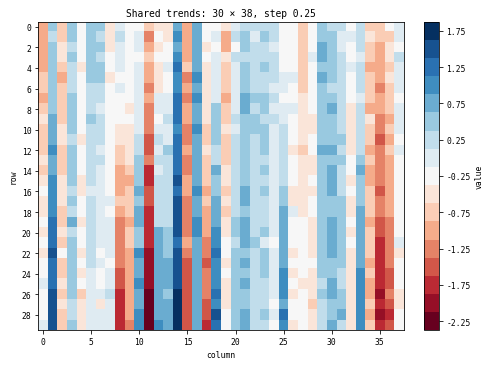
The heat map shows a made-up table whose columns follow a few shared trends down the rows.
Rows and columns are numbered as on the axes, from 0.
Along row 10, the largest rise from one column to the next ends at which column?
16
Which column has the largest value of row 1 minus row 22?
8
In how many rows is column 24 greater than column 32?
29
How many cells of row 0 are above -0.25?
17
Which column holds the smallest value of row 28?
11
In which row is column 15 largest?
4
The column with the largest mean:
14
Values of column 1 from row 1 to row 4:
0.25 0.5 0.5 0.5
